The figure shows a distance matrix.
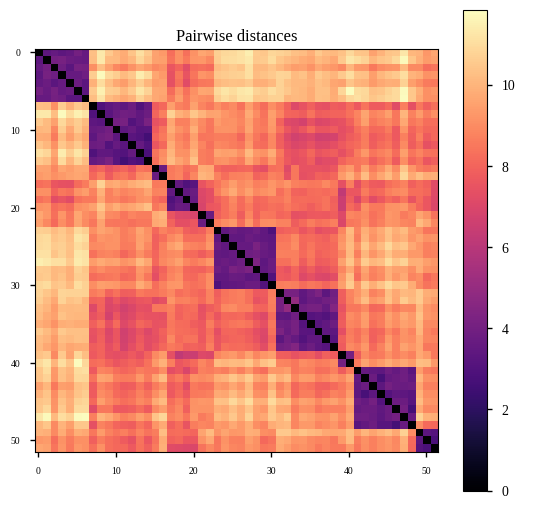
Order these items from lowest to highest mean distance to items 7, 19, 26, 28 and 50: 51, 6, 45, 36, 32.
51, 36, 32, 45, 6
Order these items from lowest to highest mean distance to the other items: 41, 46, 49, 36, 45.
36, 41, 46, 45, 49
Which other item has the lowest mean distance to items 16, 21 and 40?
39
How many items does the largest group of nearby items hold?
8
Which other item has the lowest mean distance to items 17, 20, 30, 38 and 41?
19
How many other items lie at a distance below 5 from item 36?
7
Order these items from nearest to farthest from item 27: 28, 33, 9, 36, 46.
28, 36, 33, 9, 46
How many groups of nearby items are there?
10
